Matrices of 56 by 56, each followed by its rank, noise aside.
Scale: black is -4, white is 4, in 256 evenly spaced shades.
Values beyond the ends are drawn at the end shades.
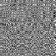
five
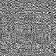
seven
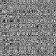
five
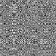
six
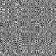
five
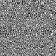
seven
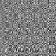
five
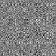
six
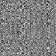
seven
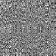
six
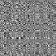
five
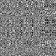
eight
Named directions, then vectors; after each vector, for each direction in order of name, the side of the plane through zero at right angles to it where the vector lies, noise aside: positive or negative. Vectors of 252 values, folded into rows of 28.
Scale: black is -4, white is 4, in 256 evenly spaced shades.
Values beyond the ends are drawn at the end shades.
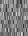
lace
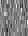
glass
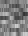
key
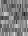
positive, positive, negative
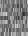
positive, positive, positive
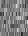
positive, negative, negative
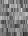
positive, negative, positive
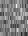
positive, negative, negative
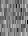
negative, positive, positive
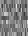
positive, positive, negative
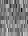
negative, positive, negative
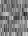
positive, positive, negative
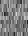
negative, negative, positive
